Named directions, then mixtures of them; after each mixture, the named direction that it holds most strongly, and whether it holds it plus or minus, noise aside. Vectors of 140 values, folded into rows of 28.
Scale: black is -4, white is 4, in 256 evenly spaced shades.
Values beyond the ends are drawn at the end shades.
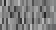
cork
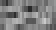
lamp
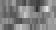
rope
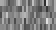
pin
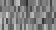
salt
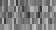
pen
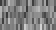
pin, minus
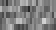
lamp, plus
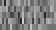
cork, plus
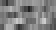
lamp, plus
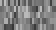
pen, minus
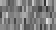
pin, plus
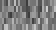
pen, plus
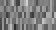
salt, minus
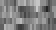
rope, minus
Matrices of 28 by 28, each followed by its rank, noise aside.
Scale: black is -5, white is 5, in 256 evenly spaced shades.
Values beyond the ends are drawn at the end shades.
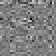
four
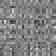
four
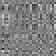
two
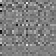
three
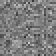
six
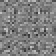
six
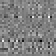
three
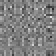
four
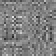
four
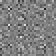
four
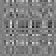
two
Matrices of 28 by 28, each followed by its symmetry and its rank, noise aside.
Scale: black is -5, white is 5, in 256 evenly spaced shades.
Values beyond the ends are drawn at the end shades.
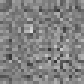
symmetric, rank four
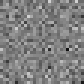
symmetric, rank four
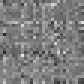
no symmetry, rank four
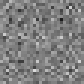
symmetric, rank four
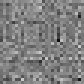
no symmetry, rank five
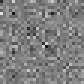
symmetric, rank four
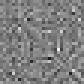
antisymmetric, rank six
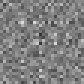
no symmetry, rank four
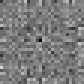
symmetric, rank five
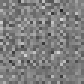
symmetric, rank six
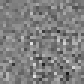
antisymmetric, rank six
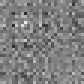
symmetric, rank four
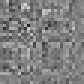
no symmetry, rank four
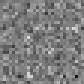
symmetric, rank six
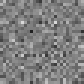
symmetric, rank five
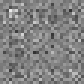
symmetric, rank four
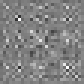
symmetric, rank four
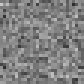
no symmetry, rank six
